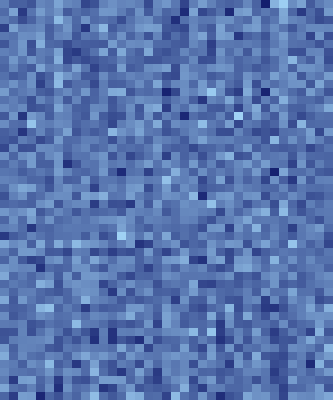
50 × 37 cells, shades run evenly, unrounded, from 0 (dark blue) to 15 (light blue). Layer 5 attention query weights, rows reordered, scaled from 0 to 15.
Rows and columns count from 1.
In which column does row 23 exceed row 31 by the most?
16
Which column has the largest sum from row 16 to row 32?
7
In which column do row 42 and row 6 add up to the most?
22
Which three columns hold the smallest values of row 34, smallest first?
5, 17, 25
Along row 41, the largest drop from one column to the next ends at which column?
18
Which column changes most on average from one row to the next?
23
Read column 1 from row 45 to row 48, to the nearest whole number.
12 8 9 8
